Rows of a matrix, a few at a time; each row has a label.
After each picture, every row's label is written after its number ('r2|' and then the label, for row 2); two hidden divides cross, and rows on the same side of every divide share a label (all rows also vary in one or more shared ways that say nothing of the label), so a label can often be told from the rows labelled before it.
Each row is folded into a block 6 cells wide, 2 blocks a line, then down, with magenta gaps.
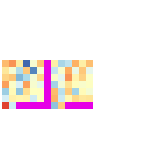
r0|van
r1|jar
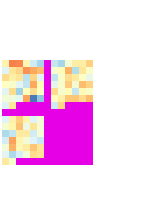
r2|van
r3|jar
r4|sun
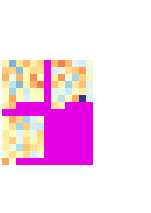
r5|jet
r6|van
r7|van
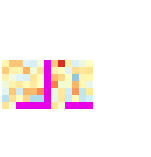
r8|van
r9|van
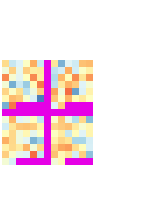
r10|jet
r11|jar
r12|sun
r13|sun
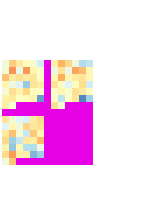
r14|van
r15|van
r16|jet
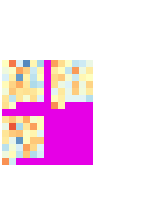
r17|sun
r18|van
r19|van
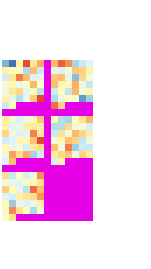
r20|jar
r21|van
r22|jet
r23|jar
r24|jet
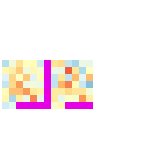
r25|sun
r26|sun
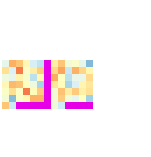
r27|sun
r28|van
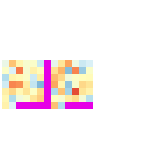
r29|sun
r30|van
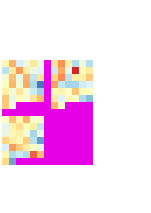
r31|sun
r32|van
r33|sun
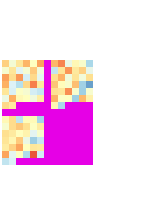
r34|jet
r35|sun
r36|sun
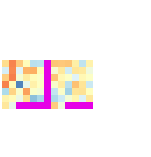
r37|van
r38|van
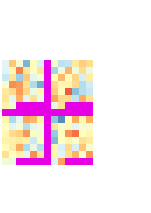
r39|sun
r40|jar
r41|jar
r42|jar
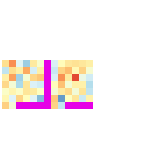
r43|van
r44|sun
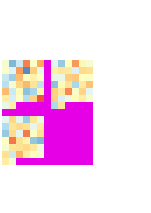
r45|jar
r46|jar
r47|sun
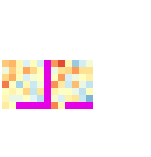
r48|van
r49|van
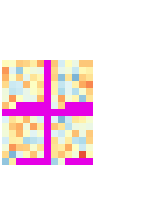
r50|jet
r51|jet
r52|sun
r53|jar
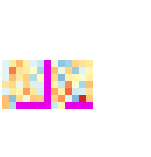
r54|sun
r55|jar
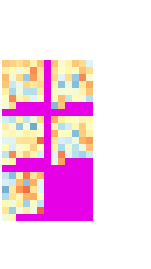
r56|jet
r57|jet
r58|jet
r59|jet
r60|jar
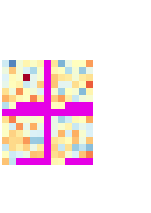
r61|jar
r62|jet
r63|sun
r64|jar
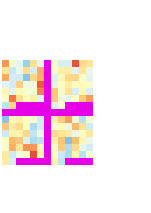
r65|jet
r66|jar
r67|sun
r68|van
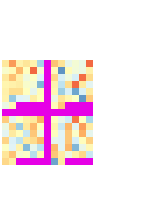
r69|sun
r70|jet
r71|jet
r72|jar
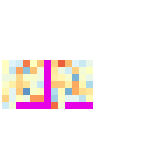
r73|jar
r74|van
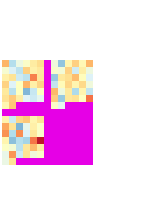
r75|jet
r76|jar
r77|jet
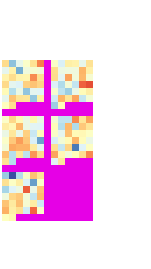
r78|jet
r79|jet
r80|sun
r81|jar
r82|jar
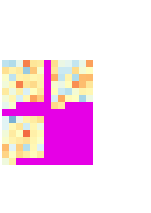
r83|jar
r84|jet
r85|jar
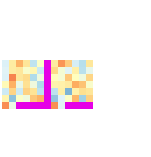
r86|sun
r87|van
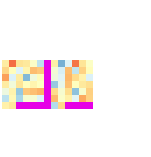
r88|van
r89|jar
